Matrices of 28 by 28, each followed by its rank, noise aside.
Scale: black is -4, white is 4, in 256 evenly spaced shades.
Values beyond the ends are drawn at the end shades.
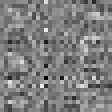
six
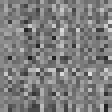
four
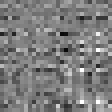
four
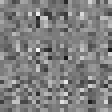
three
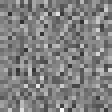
six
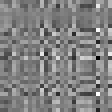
two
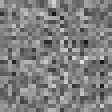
four
